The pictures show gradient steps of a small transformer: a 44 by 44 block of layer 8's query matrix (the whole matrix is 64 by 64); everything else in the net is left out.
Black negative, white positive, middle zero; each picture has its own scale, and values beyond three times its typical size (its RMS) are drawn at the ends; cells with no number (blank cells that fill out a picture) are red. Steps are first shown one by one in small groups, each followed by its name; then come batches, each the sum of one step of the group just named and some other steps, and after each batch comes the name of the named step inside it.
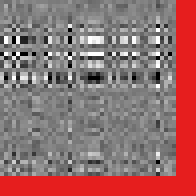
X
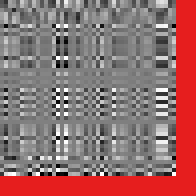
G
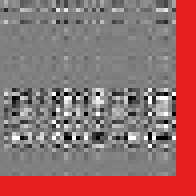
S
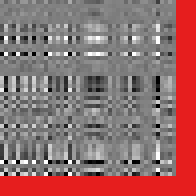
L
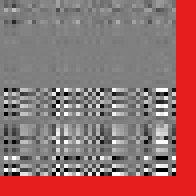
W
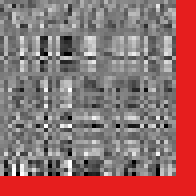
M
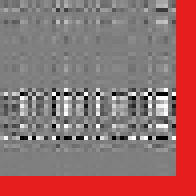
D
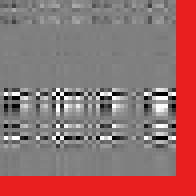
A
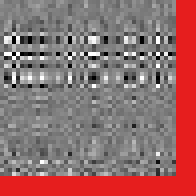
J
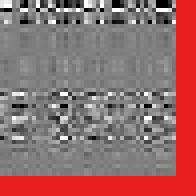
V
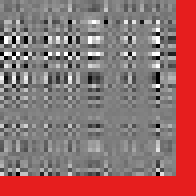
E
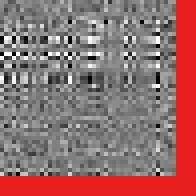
E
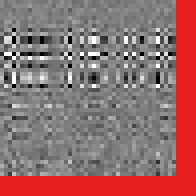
J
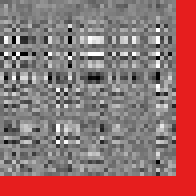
X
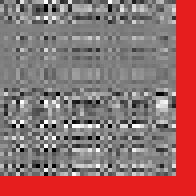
A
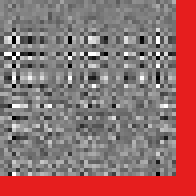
J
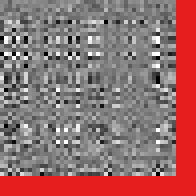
E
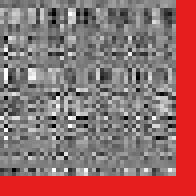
A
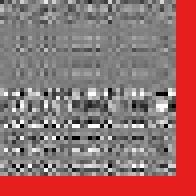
A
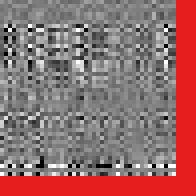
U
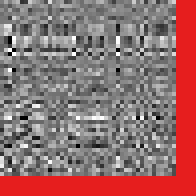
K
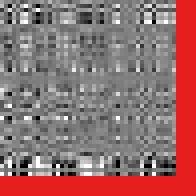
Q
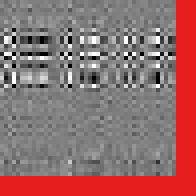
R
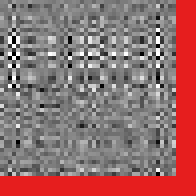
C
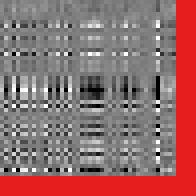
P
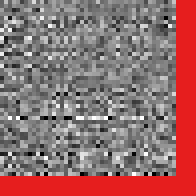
K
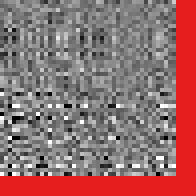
U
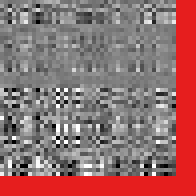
Q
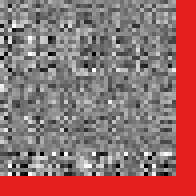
Q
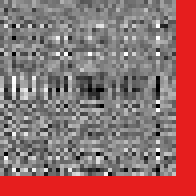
P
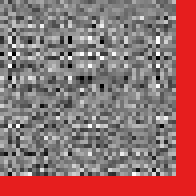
C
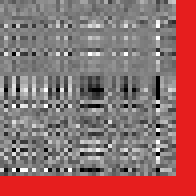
P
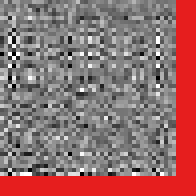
C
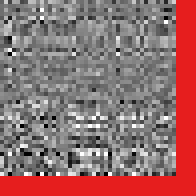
K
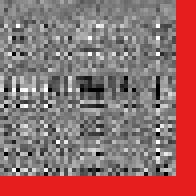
P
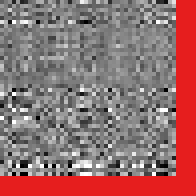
Q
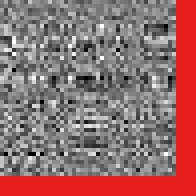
K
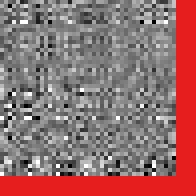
Q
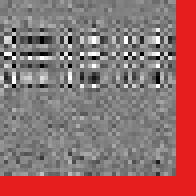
R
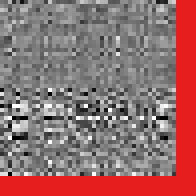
K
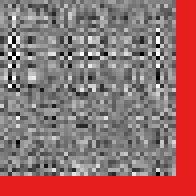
C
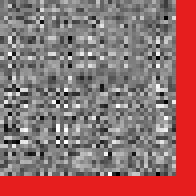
C
